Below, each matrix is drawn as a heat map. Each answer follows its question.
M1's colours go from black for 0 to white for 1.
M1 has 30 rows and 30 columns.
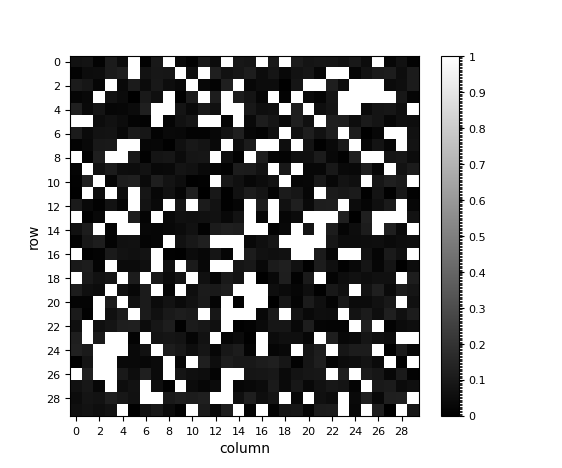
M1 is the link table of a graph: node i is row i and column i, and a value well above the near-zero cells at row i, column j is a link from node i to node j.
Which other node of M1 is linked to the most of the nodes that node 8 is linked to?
node 13
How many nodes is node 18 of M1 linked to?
7
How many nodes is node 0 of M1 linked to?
6
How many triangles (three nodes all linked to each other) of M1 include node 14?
8
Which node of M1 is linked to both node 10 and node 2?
node 25
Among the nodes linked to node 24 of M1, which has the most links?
node 3
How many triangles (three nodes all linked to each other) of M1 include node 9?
0
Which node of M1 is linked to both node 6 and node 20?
node 28
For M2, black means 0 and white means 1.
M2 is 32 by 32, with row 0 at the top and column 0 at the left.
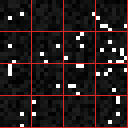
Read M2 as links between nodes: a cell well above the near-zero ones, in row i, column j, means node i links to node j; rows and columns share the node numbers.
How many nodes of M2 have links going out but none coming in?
9
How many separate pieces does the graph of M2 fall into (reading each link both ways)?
3
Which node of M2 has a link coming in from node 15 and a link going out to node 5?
node 3
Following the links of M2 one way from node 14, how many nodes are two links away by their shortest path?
4
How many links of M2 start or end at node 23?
2
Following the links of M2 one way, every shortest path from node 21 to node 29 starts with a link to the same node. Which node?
node 18
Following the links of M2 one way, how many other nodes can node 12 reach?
8
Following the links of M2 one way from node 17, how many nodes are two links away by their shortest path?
1
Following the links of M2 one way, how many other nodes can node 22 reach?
5
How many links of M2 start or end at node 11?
4
